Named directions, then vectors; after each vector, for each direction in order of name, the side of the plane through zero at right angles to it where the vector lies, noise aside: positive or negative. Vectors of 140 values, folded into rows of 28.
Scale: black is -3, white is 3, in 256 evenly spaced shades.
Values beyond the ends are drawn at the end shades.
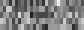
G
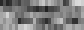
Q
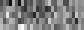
positive, positive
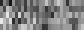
positive, positive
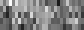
negative, negative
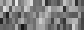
negative, negative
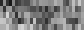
positive, positive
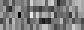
negative, positive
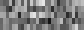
negative, positive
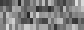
negative, positive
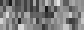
positive, positive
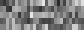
negative, positive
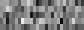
positive, negative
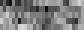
positive, positive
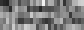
negative, positive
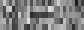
positive, negative
